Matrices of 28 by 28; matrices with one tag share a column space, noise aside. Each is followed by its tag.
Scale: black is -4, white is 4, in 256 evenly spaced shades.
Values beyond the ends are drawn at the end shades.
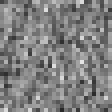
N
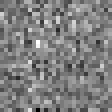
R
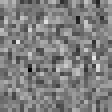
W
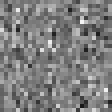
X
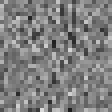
X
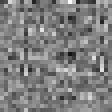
W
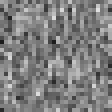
N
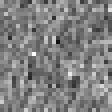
N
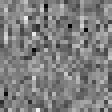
X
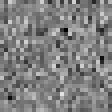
W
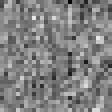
N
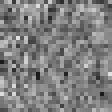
N
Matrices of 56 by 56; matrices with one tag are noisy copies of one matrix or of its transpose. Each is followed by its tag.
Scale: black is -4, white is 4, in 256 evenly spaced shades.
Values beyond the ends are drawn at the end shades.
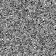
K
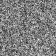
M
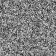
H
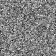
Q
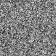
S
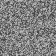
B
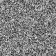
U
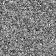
S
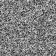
U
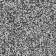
Q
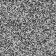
M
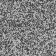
M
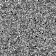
B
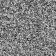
H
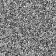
K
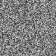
K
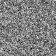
H
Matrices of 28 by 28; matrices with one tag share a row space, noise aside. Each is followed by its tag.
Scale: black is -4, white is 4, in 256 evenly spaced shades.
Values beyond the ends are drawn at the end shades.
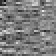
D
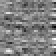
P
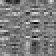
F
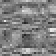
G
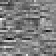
D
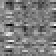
P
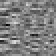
F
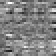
P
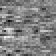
D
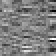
G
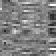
G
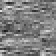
D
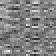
F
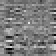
P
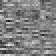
D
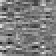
D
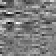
D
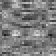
G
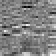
G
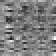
P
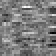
G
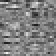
F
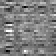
P
